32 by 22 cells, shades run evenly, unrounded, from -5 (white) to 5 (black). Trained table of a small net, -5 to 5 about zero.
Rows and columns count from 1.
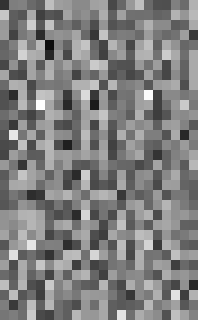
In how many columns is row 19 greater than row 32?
15
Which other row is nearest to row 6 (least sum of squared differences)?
5
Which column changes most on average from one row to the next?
11
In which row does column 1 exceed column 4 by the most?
25
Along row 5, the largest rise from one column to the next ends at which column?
6
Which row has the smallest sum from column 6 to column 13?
20
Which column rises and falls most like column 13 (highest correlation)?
9
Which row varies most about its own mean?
10
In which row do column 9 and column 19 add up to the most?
8
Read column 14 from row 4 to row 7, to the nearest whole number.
0 -1 -1 2
